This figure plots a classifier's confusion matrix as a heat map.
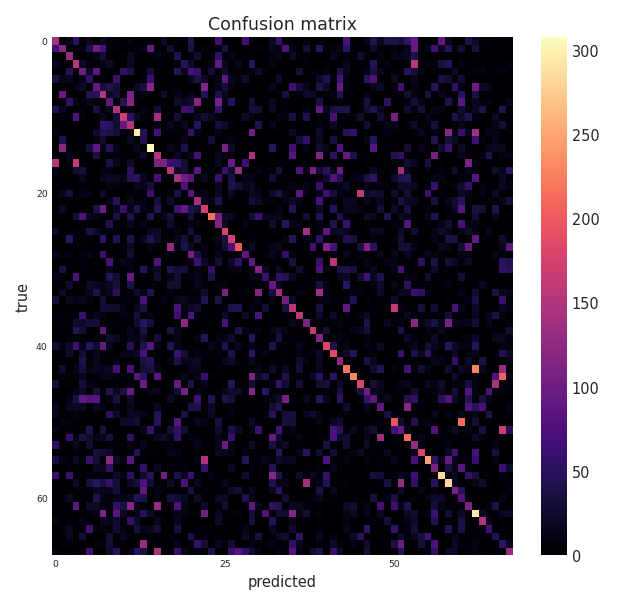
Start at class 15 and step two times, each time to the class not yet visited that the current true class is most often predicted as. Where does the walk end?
41
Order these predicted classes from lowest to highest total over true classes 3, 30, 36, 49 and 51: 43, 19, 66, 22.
22, 43, 19, 66
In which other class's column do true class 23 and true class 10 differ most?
15
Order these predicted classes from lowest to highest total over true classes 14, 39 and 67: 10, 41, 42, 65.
10, 65, 41, 42
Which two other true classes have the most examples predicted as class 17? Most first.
27, 16
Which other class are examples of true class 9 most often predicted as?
39
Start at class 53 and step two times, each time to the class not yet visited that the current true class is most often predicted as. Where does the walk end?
37
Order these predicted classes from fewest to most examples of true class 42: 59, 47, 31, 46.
31, 47, 46, 59
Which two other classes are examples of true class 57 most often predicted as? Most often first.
32, 16
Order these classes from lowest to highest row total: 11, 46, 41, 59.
59, 11, 41, 46
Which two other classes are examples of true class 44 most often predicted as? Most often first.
66, 29
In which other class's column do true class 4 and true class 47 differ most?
34
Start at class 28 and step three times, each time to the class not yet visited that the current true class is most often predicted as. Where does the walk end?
65
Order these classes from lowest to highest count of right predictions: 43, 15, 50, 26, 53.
53, 15, 26, 50, 43
